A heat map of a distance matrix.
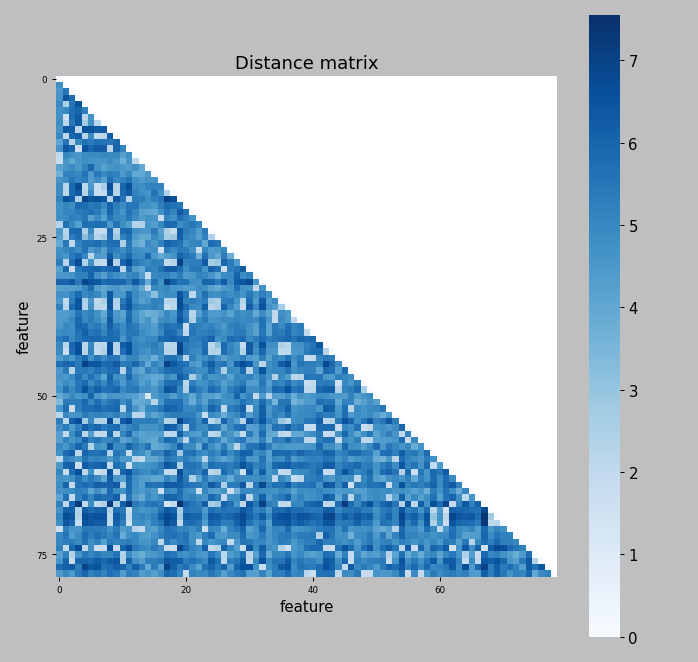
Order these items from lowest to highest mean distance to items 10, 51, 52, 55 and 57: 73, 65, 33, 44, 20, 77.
44, 20, 33, 65, 73, 77
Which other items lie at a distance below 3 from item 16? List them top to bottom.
22, 27, 65, 73
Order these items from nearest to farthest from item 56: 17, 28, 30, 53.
17, 28, 53, 30
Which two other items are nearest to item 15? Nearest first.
51, 34
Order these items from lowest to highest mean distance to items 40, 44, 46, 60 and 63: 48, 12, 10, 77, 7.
48, 10, 12, 7, 77
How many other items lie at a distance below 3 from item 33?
3
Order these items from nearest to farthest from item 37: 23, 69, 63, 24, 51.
63, 51, 24, 23, 69
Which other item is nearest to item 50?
14
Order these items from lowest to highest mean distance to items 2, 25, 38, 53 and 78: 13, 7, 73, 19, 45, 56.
13, 56, 7, 73, 45, 19
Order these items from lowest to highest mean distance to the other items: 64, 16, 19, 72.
16, 72, 64, 19
